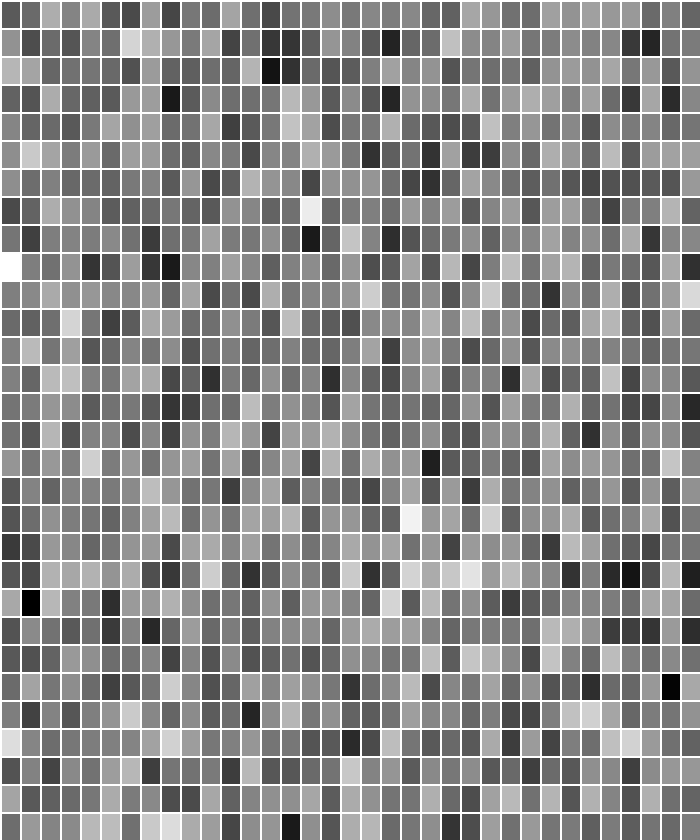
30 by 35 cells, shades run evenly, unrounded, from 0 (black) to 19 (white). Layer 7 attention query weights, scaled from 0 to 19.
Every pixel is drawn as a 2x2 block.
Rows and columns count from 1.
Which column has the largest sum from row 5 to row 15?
4
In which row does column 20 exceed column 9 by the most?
20
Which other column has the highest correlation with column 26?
11
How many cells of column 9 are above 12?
5
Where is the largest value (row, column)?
10, 1
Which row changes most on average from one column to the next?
21
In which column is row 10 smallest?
9
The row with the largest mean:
19
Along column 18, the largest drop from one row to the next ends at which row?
25
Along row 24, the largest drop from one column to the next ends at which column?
23
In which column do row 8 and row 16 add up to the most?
16
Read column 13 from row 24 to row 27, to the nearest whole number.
6 12 3 11
